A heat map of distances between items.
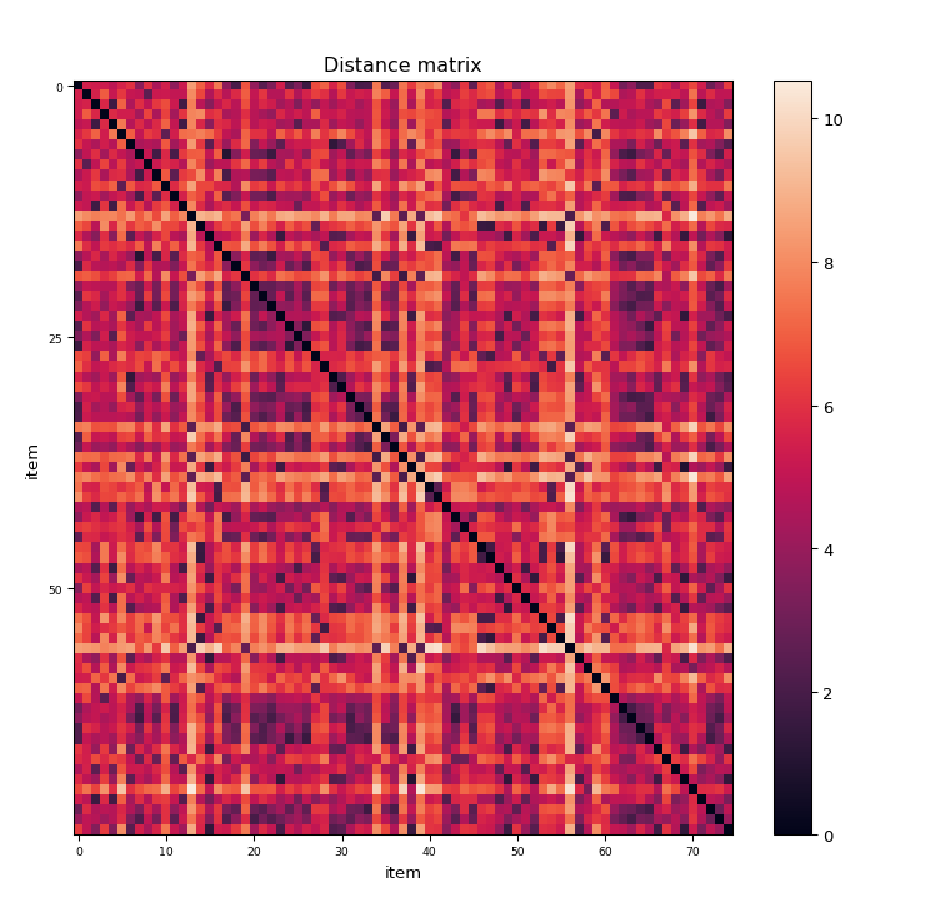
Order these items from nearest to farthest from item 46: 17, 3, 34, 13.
17, 3, 34, 13
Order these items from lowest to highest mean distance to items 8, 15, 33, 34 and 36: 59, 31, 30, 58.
31, 30, 58, 59
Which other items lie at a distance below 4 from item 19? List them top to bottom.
13, 34, 37, 39, 56
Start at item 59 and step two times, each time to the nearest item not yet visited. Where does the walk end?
10
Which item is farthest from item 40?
56
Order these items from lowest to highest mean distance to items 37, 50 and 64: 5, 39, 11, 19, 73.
73, 11, 19, 39, 5
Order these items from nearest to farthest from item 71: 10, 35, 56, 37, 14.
14, 35, 10, 37, 56
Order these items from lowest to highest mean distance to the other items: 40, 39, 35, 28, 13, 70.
35, 28, 40, 70, 39, 13
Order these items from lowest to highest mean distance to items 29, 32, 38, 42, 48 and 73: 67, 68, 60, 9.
68, 9, 67, 60
